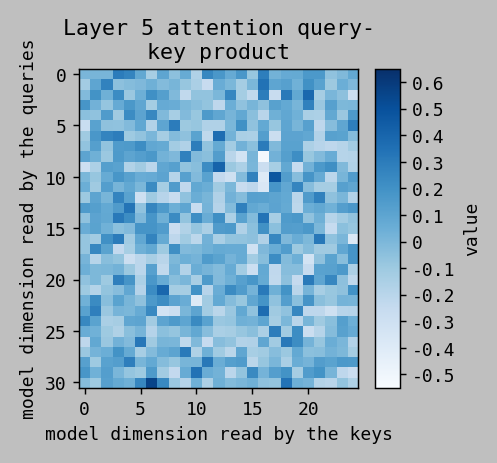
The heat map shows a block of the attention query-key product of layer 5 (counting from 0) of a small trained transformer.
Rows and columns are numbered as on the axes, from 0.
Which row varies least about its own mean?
3
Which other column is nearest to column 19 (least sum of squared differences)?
5
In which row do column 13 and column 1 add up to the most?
2
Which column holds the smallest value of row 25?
20
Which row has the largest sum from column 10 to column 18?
21
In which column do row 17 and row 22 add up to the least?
10
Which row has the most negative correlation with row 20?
25
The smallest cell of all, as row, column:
8, 16
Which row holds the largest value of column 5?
26
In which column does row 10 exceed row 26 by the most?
17
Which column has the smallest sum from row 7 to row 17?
22
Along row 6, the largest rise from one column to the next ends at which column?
12
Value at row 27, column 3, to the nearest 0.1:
0.2
